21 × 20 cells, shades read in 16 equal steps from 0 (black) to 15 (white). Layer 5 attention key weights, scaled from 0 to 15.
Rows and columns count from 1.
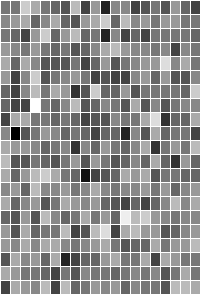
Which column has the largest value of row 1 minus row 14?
3
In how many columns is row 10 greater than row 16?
3
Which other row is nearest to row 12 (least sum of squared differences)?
20
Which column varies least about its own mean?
19
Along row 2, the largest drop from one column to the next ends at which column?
12
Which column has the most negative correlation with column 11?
8
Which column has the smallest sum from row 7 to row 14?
9
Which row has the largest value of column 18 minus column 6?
21
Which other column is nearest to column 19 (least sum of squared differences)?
14
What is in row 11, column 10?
6
